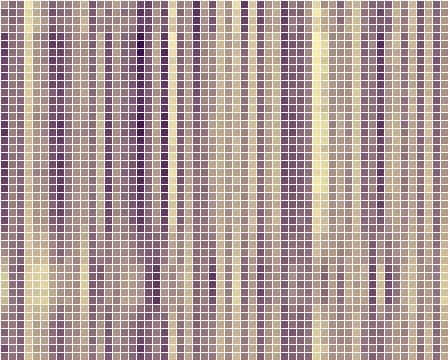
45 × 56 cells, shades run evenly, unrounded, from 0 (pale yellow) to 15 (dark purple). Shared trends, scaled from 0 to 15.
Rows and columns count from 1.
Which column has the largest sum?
18
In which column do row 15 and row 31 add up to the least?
40
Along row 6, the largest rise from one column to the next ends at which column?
23
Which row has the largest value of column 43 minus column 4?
1
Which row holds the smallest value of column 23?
35
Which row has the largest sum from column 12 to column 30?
6
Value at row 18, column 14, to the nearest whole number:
11
